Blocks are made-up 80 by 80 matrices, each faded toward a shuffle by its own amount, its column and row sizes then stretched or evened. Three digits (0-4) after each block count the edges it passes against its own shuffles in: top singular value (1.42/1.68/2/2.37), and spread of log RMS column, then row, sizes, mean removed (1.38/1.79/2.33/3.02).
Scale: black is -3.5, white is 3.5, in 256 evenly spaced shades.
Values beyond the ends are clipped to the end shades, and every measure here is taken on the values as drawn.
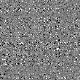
1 1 3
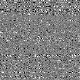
0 2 4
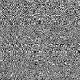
3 0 3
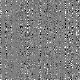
1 4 2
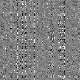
4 4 1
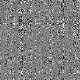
1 4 3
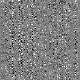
2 4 0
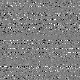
0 0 4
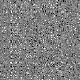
3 2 0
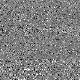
1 0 3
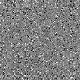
3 1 0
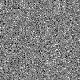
2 0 0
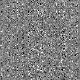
0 4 1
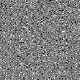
3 2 0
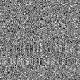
3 0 1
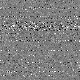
0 0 4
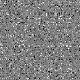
3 1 1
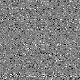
3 0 3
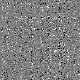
0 3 2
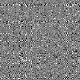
4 3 3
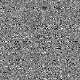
1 1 4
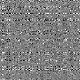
4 2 4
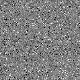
2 1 1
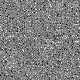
2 0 0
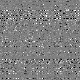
3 1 4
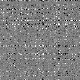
3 2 4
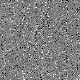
0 3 0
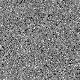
0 0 0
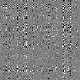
4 4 3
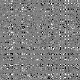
4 3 4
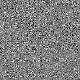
1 2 3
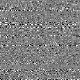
3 1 4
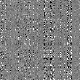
3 4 2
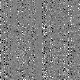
1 4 1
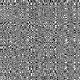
4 3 3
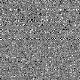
2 0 3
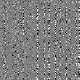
4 4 0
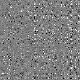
3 3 2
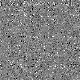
0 2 2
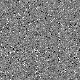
0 2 0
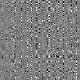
4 4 1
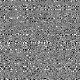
3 2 4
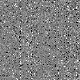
1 3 1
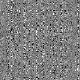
2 4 1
